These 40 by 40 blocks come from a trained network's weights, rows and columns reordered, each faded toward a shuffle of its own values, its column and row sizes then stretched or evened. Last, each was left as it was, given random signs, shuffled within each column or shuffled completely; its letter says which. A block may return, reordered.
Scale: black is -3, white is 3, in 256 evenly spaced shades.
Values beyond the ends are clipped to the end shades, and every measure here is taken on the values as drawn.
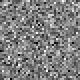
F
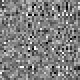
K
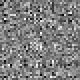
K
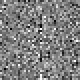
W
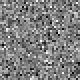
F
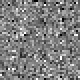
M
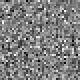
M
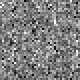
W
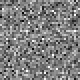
F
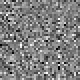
K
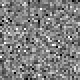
F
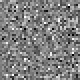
M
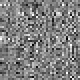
K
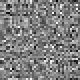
K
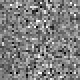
M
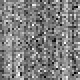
W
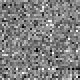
M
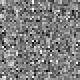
M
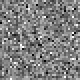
F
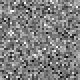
F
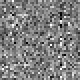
M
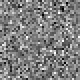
W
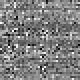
K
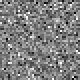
F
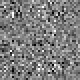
M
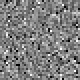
W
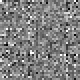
M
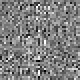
K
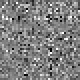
M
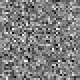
M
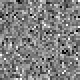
F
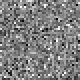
F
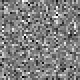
W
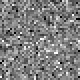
F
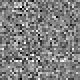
K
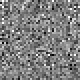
M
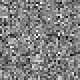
M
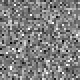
F
